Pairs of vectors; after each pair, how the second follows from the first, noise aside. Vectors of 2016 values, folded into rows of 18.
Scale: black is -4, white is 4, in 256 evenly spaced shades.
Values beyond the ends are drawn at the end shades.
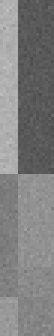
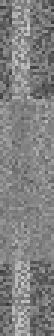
wrapped around, partly zeroed.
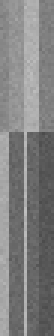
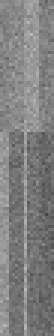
shrunk.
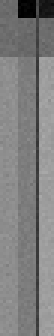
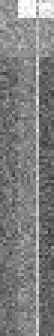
negated.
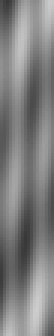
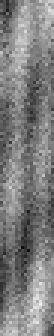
copied.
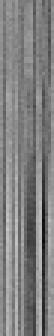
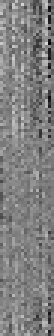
wrapped around, partly zeroed.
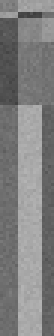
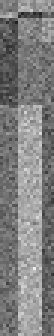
copied.
